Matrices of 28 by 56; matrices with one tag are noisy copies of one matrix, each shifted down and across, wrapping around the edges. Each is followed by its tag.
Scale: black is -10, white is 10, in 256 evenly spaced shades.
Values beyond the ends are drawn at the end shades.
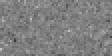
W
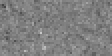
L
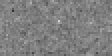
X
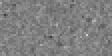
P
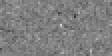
W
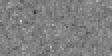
W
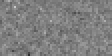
W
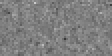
P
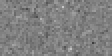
P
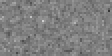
X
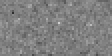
X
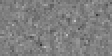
P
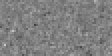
P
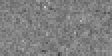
W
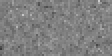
W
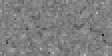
X
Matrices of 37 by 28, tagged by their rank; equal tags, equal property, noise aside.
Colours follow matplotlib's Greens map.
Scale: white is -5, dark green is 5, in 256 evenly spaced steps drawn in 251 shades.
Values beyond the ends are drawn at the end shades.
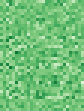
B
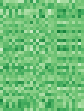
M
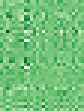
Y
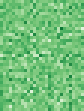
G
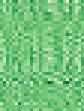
M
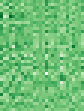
Y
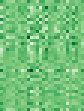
M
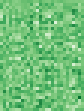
B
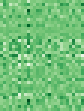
M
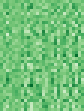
Y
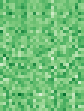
B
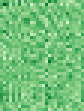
B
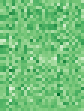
B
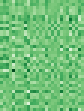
M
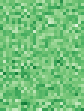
G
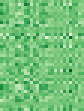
M
